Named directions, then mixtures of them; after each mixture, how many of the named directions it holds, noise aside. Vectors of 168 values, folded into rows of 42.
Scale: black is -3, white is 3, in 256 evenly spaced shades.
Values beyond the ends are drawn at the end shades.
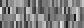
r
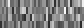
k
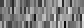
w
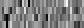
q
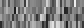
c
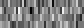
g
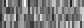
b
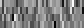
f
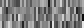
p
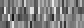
three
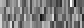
four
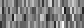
four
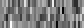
four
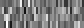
one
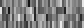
four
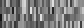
two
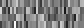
one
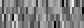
one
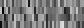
four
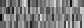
two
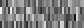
one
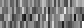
three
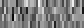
one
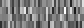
one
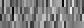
two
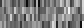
four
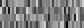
one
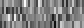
two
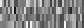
three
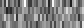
two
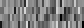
three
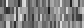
three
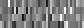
three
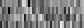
three
